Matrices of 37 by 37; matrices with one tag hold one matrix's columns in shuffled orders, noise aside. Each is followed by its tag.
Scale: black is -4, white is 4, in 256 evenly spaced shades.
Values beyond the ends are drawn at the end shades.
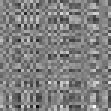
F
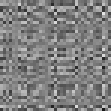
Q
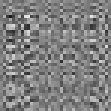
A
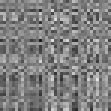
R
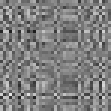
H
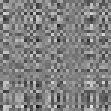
F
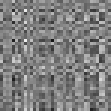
R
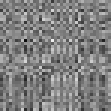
R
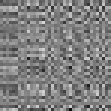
Q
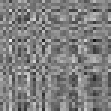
R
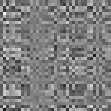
Q
